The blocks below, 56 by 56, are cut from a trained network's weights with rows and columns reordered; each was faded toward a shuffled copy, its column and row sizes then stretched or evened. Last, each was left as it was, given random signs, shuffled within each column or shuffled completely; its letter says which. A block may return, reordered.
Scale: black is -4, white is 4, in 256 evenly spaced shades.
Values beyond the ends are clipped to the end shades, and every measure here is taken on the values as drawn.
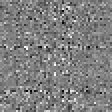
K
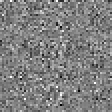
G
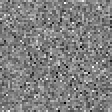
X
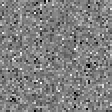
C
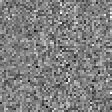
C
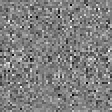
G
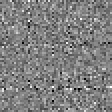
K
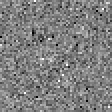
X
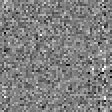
C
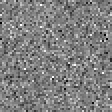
X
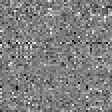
G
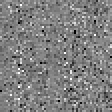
C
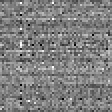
G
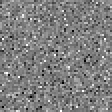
X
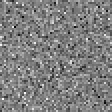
X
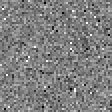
X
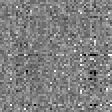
G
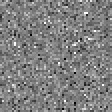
C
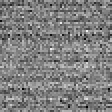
G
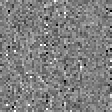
C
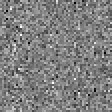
C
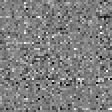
K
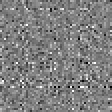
G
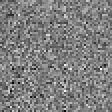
K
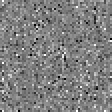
C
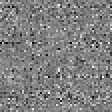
G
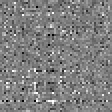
G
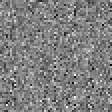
C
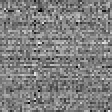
G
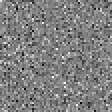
C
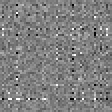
G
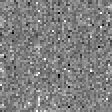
C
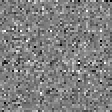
K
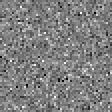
X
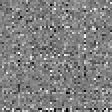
K
